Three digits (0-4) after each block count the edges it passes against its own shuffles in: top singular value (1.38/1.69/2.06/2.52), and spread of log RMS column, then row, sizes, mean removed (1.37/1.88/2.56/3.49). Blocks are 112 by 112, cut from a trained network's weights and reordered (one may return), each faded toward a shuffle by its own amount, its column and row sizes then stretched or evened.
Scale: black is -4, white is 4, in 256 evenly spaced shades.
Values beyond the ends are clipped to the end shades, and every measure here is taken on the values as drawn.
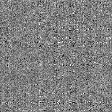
1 2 2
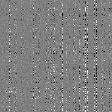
3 4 2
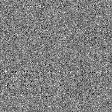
0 1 2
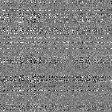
1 3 4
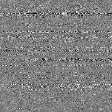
1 1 4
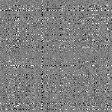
1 3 4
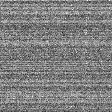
4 1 1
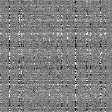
4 4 1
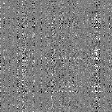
3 4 3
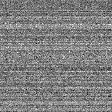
4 1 2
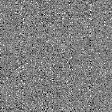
2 3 2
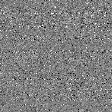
1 0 3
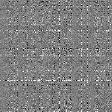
2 4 3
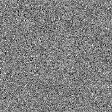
1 1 1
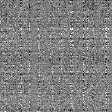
3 4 0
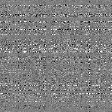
1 3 4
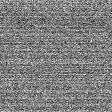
3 0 0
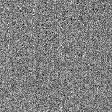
1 1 0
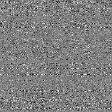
1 2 4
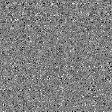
1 1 3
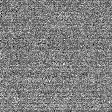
2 1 0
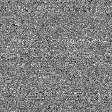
0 0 2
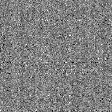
1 0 2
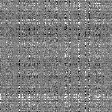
4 4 2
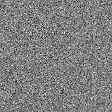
0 0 1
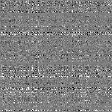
1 3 4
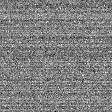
3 1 1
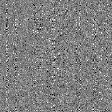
3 3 1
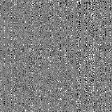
0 4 2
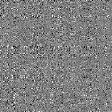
3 3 3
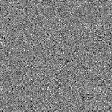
3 1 1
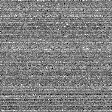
4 0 3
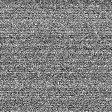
3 0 0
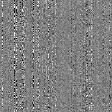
2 4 0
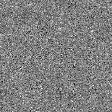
1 2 1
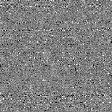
2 0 3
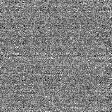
1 2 2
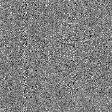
0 2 2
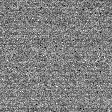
1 0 0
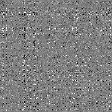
2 3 3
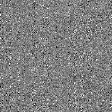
0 3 2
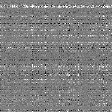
4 3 4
